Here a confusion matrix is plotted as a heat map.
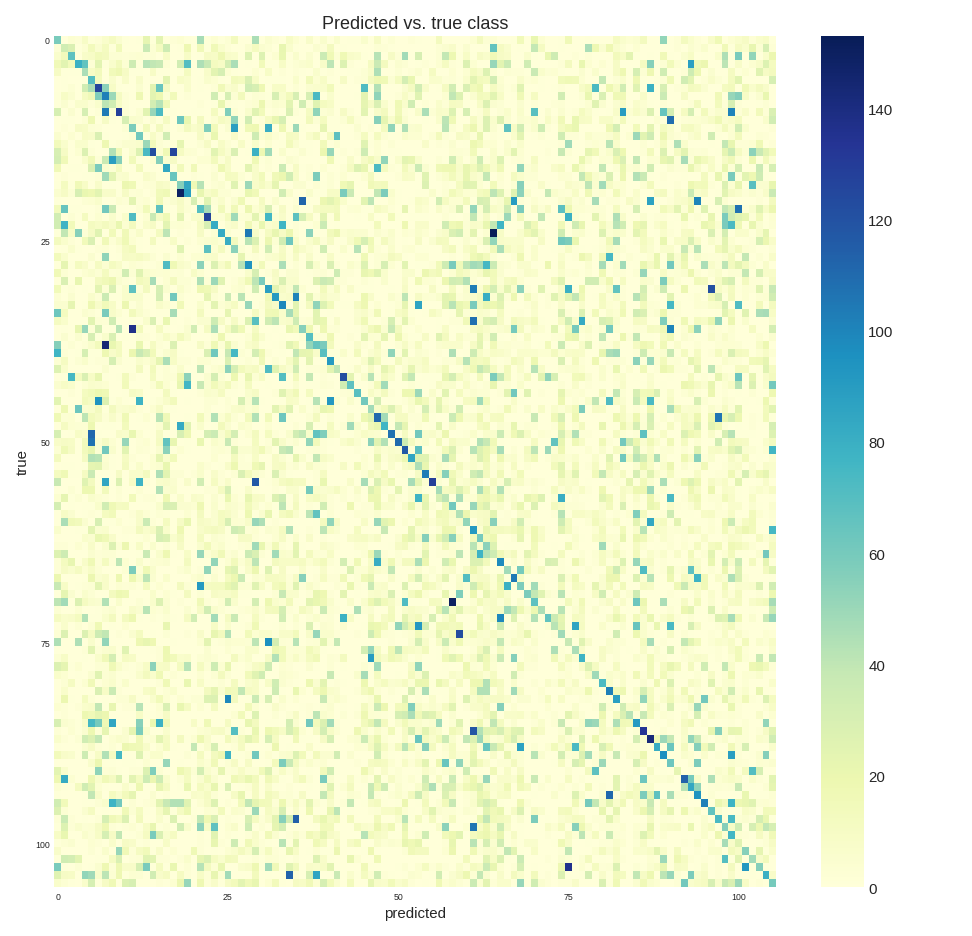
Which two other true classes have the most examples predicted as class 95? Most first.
82, 28
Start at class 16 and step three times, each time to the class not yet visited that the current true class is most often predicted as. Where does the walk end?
35
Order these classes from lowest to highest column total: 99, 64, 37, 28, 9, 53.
9, 37, 28, 53, 64, 99
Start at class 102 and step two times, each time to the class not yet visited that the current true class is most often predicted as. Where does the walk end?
61
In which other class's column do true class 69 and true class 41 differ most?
31
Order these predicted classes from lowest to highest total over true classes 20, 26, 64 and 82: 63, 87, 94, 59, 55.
55, 59, 63, 87, 94
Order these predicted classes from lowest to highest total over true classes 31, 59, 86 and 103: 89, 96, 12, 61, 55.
55, 89, 12, 96, 61
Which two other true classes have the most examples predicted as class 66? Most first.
68, 11
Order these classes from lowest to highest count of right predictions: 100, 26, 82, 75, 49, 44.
100, 75, 26, 44, 82, 49
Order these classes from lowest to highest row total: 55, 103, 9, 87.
103, 55, 87, 9
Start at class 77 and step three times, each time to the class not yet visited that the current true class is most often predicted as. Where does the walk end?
93
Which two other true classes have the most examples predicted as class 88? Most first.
94, 52
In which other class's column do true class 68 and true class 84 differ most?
21
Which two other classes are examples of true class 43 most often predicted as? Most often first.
19, 105
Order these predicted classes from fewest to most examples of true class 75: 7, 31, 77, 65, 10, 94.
10, 94, 77, 65, 7, 31
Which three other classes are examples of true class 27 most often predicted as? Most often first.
81, 7, 101
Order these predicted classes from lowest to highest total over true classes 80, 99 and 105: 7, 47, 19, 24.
24, 47, 7, 19
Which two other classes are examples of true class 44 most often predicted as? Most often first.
67, 53
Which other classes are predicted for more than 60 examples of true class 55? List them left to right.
7, 12, 29
